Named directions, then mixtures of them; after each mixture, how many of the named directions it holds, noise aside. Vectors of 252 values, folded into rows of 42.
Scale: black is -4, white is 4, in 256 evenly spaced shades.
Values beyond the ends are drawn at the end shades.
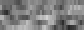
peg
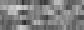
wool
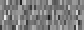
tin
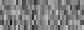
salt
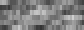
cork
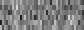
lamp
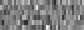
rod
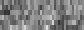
two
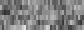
two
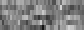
three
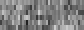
four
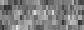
four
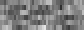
three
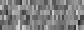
four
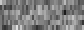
two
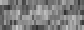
two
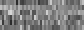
three
